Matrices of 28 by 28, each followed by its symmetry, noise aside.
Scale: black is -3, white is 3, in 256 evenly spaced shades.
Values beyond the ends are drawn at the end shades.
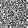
mirrored top to bottom.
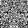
mirrored left to right.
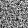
antisymmetric.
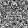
mirrored left to right.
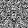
mirrored left to right.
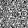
mirrored top to bottom.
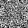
same after a half turn.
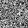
mirrored top to bottom.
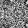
mirrored top to bottom.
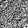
symmetric.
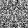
mirrored left to right.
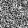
symmetric across the other diagonal.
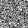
symmetric across the other diagonal.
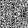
mirrored top to bottom.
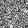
symmetric.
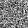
antisymmetric.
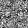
same after a half turn.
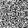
mirrored top to bottom.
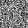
mirrored top to bottom.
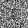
mirrored top to bottom.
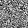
antisymmetric.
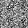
mirrored top to bottom.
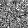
symmetric across the other diagonal.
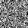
mirrored top to bottom.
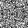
mirrored top to bottom.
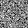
symmetric across the other diagonal.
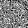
symmetric across the other diagonal.
